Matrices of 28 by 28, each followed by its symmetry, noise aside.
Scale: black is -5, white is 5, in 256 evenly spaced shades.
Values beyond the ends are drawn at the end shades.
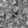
symmetric.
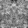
mirrored left to right.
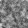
no symmetry.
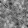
same after a half turn.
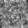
same after a half turn.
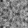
mirrored top to bottom.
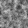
no symmetry.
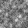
symmetric.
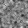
symmetric.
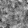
antisymmetric.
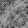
symmetric.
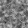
same after a half turn.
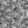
mirrored top to bottom.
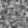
antisymmetric.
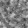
symmetric across the other diagonal.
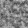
no symmetry.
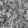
no symmetry.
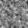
antisymmetric.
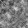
symmetric.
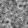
same after a half turn.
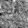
antisymmetric.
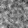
antisymmetric.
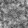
same after a half turn.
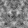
mirrored left to right.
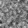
no symmetry.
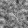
no symmetry.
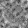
symmetric across the other diagonal.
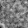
symmetric across the other diagonal.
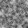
symmetric.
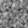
symmetric.
